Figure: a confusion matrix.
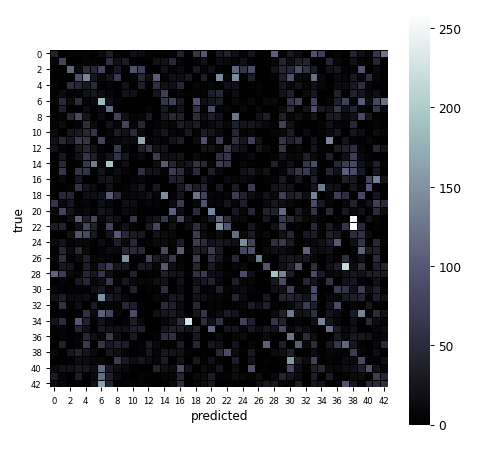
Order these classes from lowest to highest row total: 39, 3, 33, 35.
39, 35, 33, 3
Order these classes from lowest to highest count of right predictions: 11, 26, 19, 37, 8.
8, 19, 37, 26, 11
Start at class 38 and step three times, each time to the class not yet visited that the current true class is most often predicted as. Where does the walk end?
3
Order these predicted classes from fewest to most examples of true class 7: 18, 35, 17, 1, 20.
17, 35, 1, 18, 20
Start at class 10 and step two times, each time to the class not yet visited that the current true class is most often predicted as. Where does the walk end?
14
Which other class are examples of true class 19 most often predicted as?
33
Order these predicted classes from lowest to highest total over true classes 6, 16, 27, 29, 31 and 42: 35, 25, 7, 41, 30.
25, 35, 30, 7, 41
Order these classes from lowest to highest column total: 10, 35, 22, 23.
22, 10, 35, 23
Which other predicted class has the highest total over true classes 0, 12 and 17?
34
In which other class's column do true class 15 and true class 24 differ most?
37
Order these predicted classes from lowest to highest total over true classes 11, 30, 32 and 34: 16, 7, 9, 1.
7, 9, 16, 1
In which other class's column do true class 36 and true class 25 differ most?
30
